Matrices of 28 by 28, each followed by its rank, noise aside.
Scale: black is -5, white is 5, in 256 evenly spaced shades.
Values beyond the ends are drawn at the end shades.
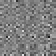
four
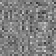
four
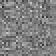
four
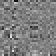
four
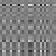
one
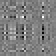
one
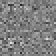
four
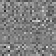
four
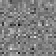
four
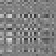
one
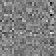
four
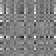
one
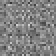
four
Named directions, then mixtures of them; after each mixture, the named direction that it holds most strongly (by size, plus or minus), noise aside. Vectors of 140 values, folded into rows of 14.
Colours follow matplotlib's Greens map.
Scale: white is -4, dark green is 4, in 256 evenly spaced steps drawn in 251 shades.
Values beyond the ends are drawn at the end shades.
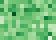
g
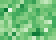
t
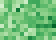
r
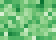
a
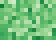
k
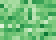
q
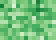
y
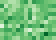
q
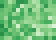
r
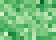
a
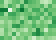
t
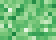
t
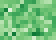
t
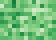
y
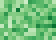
r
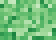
k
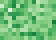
y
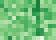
y
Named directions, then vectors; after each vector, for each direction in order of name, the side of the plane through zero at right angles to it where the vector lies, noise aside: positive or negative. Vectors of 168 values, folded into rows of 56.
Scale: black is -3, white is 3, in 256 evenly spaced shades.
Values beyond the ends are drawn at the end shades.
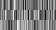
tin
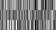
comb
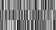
positive, negative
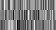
positive, negative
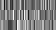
negative, positive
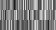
negative, negative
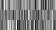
positive, negative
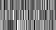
negative, positive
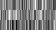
negative, negative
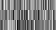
positive, negative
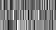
negative, positive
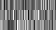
negative, positive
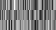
positive, positive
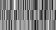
positive, positive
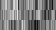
positive, positive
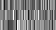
negative, positive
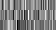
positive, negative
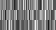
negative, negative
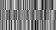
positive, positive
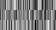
positive, positive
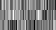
negative, positive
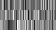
negative, positive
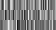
positive, negative
